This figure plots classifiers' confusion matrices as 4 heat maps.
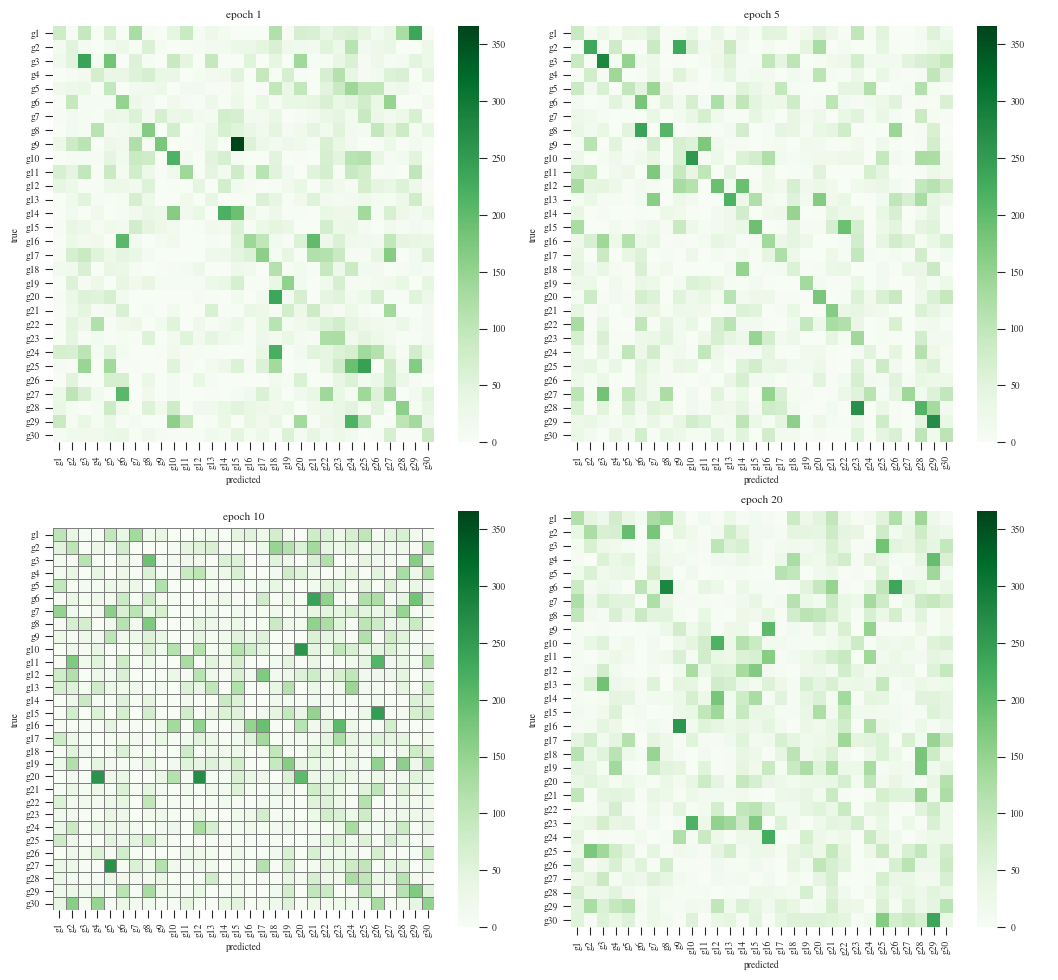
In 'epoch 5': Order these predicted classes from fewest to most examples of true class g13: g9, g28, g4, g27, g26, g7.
g4, g9, g27, g26, g28, g7
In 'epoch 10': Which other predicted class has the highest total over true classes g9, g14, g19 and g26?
g30
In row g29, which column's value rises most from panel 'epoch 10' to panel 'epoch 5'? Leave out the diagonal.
g18
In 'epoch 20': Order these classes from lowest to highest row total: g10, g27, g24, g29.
g27, g24, g10, g29
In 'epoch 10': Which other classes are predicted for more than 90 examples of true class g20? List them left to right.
g4, g10, g12
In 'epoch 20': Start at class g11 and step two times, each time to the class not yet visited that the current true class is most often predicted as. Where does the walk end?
g9
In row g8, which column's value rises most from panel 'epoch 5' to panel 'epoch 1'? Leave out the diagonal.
g4
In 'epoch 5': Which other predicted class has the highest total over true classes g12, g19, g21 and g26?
g14
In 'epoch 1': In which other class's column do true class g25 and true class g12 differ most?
g24
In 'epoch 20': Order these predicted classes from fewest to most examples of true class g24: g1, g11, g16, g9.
g1, g11, g9, g16
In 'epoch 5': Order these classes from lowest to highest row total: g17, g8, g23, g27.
g17, g23, g8, g27
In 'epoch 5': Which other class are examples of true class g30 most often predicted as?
g28
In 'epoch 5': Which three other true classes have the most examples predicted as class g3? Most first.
g27, g16, g17
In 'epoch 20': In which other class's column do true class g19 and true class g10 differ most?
g12
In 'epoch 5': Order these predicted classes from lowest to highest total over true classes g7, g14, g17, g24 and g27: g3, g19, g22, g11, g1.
g19, g22, g11, g1, g3
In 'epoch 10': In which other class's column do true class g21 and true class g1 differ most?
g7
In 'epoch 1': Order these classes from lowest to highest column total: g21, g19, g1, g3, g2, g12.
g12, g1, g19, g21, g2, g3
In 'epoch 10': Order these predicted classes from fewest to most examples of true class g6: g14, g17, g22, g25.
g14, g17, g25, g22
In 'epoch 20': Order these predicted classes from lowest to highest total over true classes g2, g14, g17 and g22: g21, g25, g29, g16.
g16, g21, g25, g29
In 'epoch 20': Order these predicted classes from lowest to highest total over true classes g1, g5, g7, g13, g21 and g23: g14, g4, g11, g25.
g11, g14, g4, g25
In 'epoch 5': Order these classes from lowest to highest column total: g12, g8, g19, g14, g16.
g19, g8, g12, g16, g14
